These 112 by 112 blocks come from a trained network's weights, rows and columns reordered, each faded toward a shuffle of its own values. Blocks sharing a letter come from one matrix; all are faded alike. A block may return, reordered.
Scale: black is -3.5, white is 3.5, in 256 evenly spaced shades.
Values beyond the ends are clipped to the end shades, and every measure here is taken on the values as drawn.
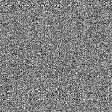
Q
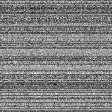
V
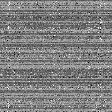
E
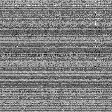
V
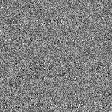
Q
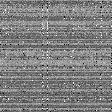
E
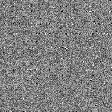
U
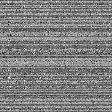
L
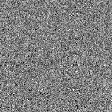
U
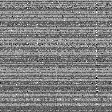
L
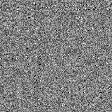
U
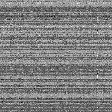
V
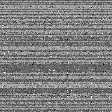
L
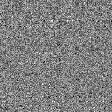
Q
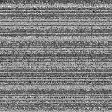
V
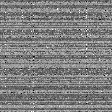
L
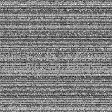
V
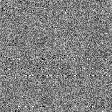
Q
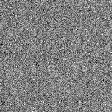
Q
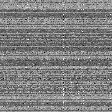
L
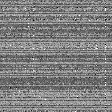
L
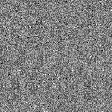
Q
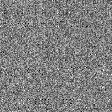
Q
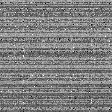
E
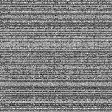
V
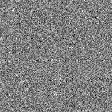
Q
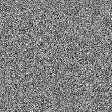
U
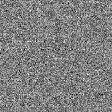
U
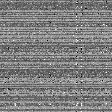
L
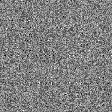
Q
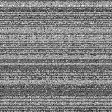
V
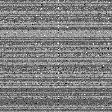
L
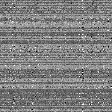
E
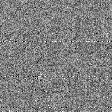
Q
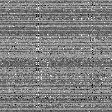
E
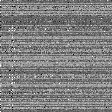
L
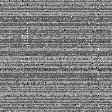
L
